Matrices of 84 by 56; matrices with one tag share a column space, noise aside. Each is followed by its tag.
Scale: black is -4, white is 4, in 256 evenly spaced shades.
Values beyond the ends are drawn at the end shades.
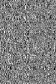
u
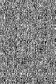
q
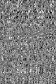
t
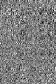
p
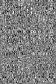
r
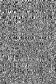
t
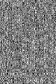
q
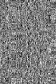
q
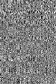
t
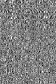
t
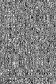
q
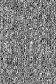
q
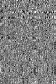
t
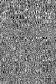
t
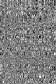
r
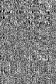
t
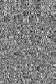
r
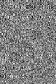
u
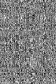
q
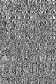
t
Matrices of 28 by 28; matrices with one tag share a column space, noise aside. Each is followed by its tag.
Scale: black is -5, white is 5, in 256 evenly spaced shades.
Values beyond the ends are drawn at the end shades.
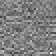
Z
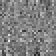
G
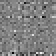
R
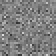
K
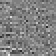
Z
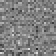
Z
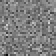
K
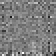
R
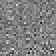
Z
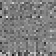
R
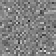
Z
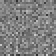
K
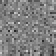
G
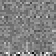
R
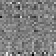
R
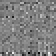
R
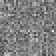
G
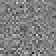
Z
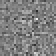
K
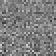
K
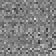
Z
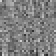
G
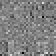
R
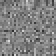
G
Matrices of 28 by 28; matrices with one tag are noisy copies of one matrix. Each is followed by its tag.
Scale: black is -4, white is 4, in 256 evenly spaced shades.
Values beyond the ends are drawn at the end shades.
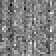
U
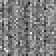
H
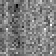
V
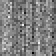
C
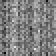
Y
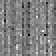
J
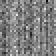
Y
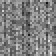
J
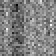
V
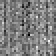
J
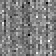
J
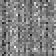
Y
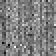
Y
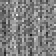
Y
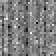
H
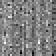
C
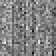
C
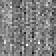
C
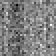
V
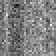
V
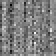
U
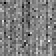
J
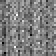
Y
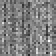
J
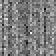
H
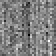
J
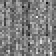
J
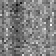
V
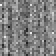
H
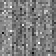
C
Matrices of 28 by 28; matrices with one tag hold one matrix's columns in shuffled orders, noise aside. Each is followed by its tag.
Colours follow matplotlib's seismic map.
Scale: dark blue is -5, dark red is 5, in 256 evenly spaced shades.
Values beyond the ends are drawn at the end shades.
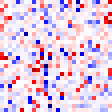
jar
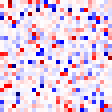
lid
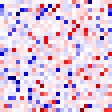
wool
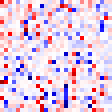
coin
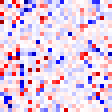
jar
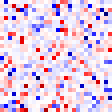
wool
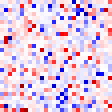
wool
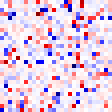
lid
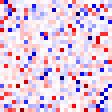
wool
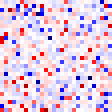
wool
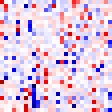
coin
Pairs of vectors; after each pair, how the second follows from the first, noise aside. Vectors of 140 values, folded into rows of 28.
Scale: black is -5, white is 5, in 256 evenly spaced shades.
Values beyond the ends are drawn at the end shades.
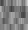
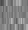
partly zeroed.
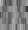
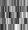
wrapped around, negated, scaled up.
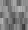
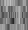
wrapped around.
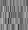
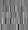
partly zeroed.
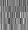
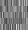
wrapped around.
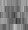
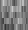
wrapped around.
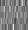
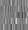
wrapped around, partly zeroed.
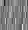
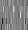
wrapped around, partly zeroed.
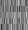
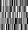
wrapped around, negated, scaled up.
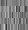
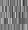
reversed, negated.
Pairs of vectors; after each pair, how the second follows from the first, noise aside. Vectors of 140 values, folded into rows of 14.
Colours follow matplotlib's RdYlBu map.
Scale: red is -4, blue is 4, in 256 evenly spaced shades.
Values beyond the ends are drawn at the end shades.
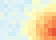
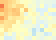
reversed, shrunk.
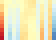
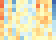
reversed, negated.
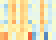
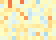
reversed, negated, partly zeroed.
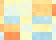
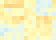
reversed, negated, shrunk.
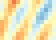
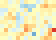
wrapped around, partly zeroed.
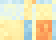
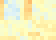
reversed, negated, shrunk.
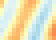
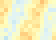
reversed, shrunk.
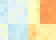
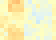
wrapped around, shrunk.
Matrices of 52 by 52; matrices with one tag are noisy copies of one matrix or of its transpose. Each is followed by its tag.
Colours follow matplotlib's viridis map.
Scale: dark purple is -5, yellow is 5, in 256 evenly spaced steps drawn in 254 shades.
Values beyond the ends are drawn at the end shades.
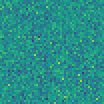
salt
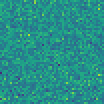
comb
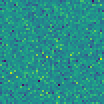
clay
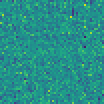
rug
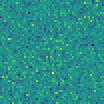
clay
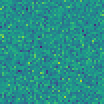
salt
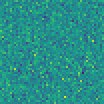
salt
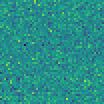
comb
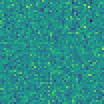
rug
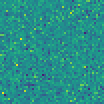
comb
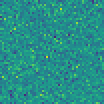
clay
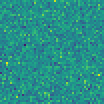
comb
